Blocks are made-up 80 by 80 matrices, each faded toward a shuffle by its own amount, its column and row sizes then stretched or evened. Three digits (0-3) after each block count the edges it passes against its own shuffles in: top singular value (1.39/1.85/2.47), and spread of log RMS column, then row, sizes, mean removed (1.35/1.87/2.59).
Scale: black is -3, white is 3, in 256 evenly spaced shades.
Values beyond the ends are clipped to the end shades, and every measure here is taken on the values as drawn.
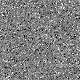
0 0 2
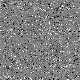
0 0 2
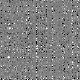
1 3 2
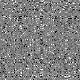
2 1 2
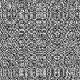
3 0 1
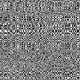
3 2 3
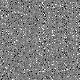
1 2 0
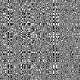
3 3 2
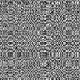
3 2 2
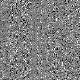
0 3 0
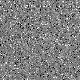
1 0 1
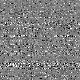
1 0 3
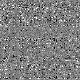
0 2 3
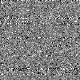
1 0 3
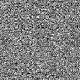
2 1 1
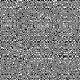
3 0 2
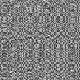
3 1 0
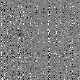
0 3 2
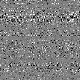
2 0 3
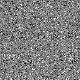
0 1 2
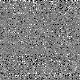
0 1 3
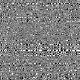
2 1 3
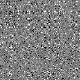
2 2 2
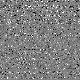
0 0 3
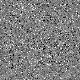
0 1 1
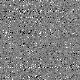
1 2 2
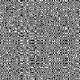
3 2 3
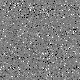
0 0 2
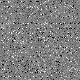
0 0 2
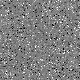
0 1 0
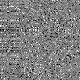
2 0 1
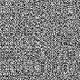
2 1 0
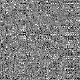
2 2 2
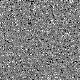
0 0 2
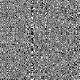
2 3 1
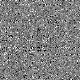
1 1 2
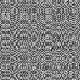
3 2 0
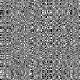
3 3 1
